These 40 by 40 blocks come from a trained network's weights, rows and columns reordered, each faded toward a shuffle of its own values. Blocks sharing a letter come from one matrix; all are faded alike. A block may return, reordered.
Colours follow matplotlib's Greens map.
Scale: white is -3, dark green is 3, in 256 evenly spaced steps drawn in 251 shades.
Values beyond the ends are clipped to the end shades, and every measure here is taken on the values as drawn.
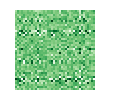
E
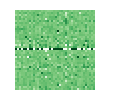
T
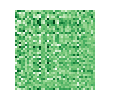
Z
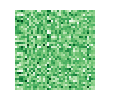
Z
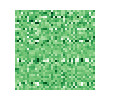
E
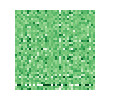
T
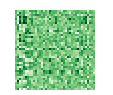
Z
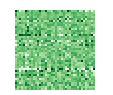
E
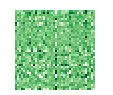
T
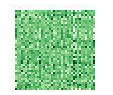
Z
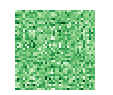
Z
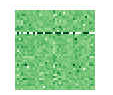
T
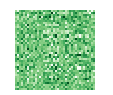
Z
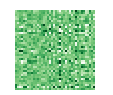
T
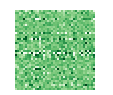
E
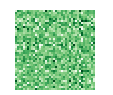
Z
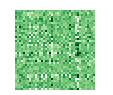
T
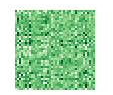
Z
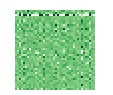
T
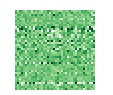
E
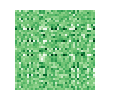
E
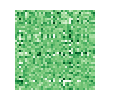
E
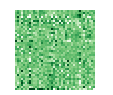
E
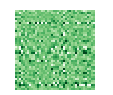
E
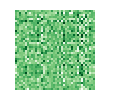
Z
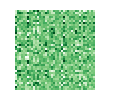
Z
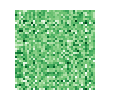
Z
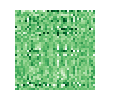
E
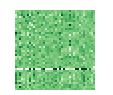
T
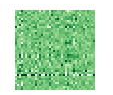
T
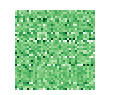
E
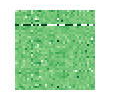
T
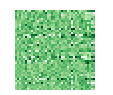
E
